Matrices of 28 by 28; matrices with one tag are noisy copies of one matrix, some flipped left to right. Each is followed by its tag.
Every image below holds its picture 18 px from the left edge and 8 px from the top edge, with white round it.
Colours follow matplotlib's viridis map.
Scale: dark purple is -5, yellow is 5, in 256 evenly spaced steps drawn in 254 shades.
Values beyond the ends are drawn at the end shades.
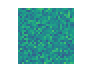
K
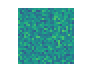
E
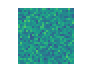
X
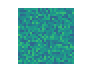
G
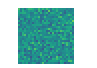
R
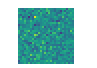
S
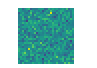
K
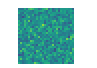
X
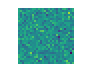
K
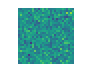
S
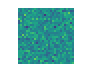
E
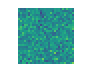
E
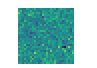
S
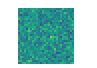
E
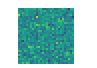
K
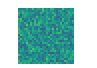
K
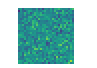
G
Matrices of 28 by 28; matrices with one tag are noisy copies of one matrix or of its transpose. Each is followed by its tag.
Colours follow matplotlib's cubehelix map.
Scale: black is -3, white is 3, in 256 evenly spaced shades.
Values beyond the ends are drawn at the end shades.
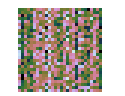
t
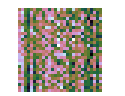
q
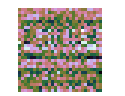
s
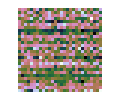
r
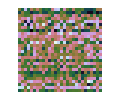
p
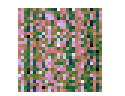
q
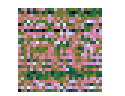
p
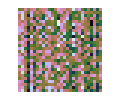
q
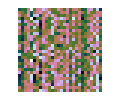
p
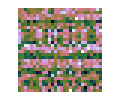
s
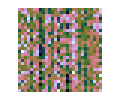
r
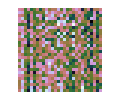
q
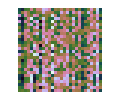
p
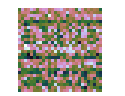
s
